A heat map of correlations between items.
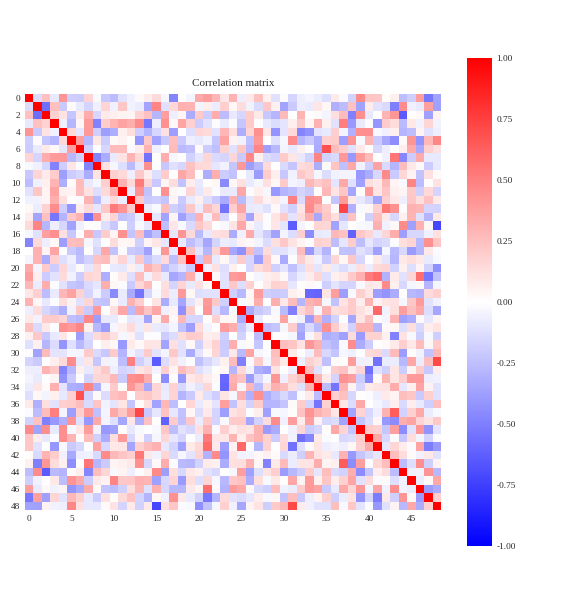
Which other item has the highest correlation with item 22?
42
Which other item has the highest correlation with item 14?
8
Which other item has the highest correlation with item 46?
21
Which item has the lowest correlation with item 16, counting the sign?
38
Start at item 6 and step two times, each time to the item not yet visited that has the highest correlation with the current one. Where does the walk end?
27
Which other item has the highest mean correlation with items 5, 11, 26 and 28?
40
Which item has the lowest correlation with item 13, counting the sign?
23
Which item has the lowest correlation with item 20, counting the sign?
48
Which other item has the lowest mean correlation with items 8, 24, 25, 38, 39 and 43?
18
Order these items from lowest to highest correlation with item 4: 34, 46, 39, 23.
34, 46, 23, 39
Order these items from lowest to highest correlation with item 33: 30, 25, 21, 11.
11, 30, 21, 25
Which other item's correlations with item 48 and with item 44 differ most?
15
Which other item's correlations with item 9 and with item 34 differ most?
7
